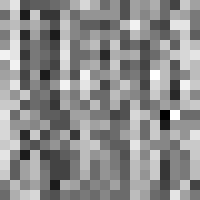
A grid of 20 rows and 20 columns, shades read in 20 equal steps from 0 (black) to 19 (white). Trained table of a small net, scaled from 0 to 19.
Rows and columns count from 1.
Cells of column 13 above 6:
13
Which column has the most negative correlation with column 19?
11
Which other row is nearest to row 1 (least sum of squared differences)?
15
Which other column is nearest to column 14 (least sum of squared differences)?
1
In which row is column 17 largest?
5
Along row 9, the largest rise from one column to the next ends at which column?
19
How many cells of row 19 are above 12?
5
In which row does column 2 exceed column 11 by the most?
6
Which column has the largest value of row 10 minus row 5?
3
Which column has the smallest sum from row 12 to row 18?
17
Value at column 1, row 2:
8
